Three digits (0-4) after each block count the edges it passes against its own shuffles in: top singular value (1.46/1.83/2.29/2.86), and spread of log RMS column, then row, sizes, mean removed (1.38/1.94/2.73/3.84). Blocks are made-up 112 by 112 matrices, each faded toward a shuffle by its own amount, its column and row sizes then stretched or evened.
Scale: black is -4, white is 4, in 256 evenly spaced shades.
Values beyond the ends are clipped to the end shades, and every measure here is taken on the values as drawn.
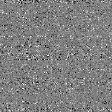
0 2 3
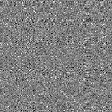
3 1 2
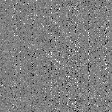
1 3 0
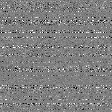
2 1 4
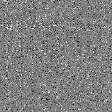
1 1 2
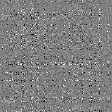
0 3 3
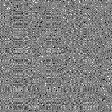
4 0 1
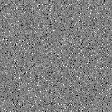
3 1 1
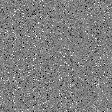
0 2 0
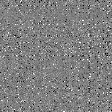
1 2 2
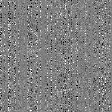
1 4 0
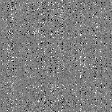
1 3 2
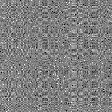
4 1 1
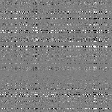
4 2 4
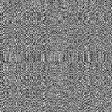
4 3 0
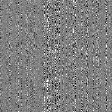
2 4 0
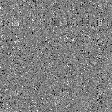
2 1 0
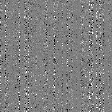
0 4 1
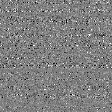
1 1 3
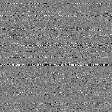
3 0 4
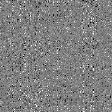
2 3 1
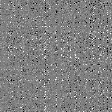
0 3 2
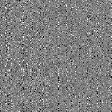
3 3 0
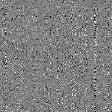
2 3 1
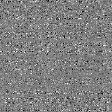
2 1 3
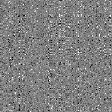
3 2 1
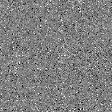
0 2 1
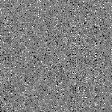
2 2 0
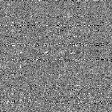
2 1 3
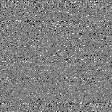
2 0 3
